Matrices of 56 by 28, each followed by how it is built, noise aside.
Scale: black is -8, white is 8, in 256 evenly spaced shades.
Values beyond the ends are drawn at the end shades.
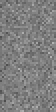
repeating rows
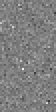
sparse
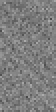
Toeplitz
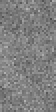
smooth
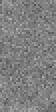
smooth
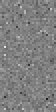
sparse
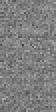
blocks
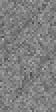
Hankel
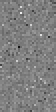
sparse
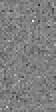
sparse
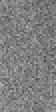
smooth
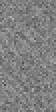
Toeplitz
